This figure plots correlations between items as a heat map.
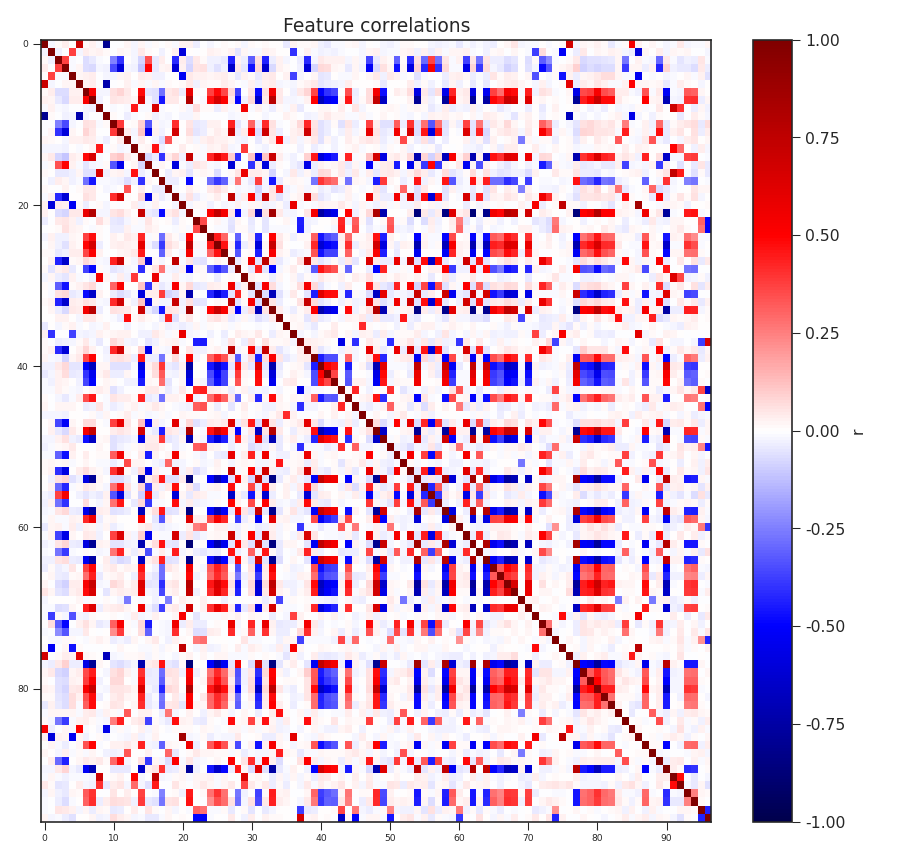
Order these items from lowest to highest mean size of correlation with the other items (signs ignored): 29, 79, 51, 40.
29, 51, 79, 40
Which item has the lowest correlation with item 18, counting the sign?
69
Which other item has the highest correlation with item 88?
34
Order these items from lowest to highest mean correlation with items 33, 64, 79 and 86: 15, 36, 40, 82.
40, 15, 82, 36
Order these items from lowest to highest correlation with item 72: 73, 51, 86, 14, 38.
86, 14, 73, 51, 38
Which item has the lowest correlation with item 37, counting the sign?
43
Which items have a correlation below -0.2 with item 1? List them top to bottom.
20, 36, 71, 75, 86
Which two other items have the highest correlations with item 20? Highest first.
86, 75
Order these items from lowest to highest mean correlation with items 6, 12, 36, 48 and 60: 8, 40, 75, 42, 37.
40, 42, 37, 8, 75
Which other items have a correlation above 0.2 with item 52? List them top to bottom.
12, 18, 34, 83, 88
